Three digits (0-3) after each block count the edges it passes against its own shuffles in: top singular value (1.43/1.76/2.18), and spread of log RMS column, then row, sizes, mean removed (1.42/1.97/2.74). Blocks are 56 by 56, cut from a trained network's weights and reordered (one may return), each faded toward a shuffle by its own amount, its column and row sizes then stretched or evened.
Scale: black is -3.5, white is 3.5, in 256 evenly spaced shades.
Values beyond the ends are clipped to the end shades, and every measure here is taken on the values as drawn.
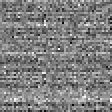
2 1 1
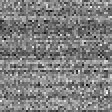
2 0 0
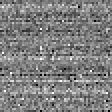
2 0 2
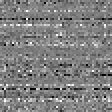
2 1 3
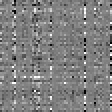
2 3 1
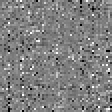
0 2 1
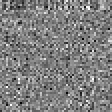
2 1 1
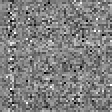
0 2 0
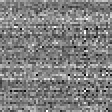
2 1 2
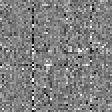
1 2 1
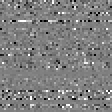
1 0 3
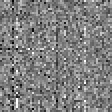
1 2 0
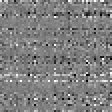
1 2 3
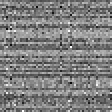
3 1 1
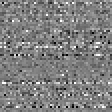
0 0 3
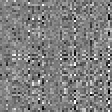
3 3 1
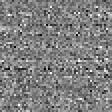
0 1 2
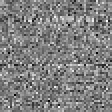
2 0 1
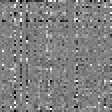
0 3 2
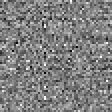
2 0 1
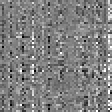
2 3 1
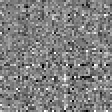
1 1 2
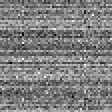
3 0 1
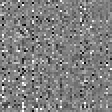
1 3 0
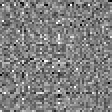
2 0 1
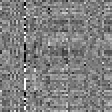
3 2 0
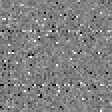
1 0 1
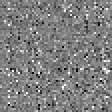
0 1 1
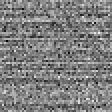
2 0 0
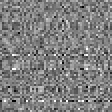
3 0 2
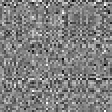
3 1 2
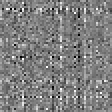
2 2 2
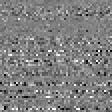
0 0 3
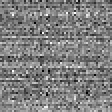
2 1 1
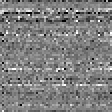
2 1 3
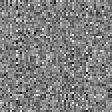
2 1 0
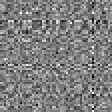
3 0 2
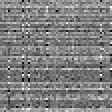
3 2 2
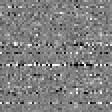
2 1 3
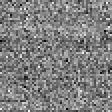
0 1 0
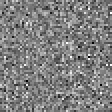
0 1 1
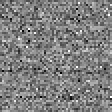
0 0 1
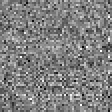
2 0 1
